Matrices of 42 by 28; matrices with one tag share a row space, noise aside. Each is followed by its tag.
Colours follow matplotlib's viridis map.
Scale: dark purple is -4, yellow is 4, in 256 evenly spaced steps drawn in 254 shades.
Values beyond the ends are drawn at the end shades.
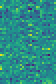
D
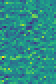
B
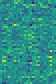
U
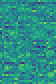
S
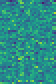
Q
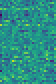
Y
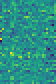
Y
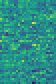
S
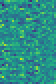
B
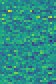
U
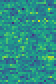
S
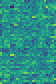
Y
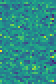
Y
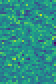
Q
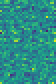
Y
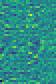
B
